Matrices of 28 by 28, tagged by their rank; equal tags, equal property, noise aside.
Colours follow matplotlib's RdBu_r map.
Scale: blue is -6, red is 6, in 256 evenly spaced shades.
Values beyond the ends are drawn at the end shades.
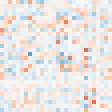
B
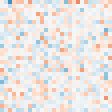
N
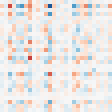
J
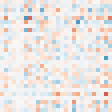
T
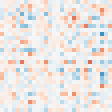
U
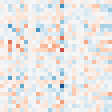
U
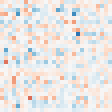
B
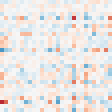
T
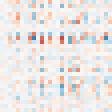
J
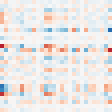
J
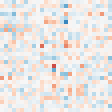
B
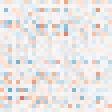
U
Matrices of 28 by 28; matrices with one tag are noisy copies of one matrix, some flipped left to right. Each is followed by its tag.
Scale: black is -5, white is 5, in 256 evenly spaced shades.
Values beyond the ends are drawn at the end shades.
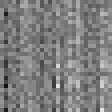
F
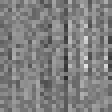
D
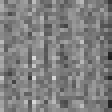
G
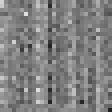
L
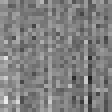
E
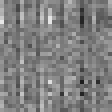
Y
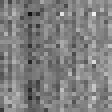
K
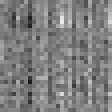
Y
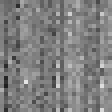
F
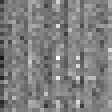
G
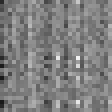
G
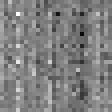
K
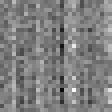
L
